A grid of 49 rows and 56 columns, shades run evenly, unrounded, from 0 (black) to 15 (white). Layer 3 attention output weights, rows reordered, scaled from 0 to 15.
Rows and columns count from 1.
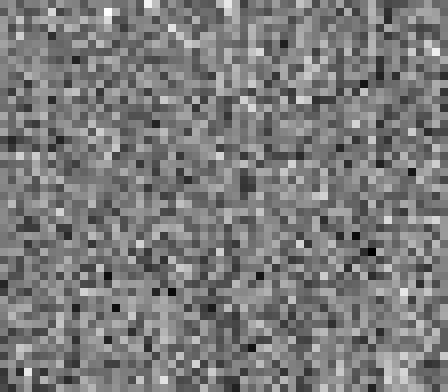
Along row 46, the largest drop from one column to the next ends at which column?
26
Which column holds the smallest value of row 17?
54
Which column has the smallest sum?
48
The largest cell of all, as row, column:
2, 14
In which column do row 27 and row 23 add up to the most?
8
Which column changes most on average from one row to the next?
55
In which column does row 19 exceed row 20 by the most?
15
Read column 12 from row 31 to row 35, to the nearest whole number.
3 10 7 4 6
